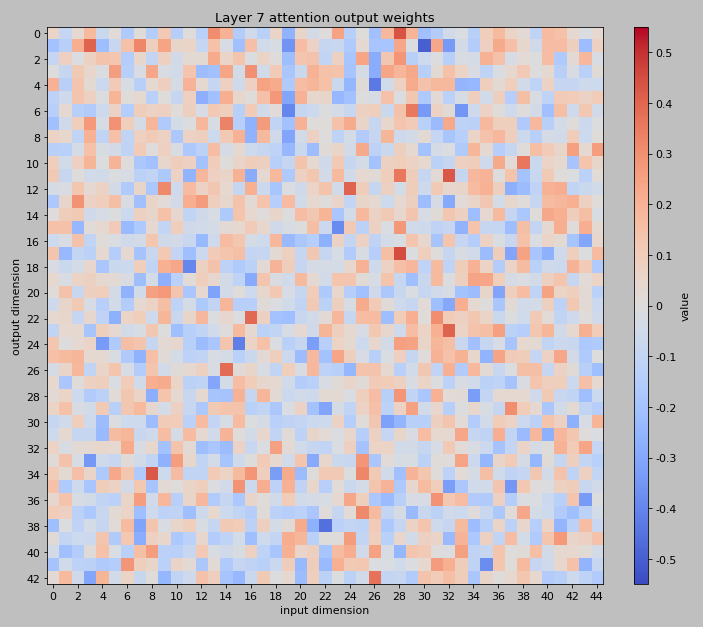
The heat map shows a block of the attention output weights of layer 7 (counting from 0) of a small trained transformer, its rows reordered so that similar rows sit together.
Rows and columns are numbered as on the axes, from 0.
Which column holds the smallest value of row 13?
32
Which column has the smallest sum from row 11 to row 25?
11
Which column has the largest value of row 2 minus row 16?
43
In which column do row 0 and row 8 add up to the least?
19
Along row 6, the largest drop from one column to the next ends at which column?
30
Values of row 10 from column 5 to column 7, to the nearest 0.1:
0.2 0 -0.2
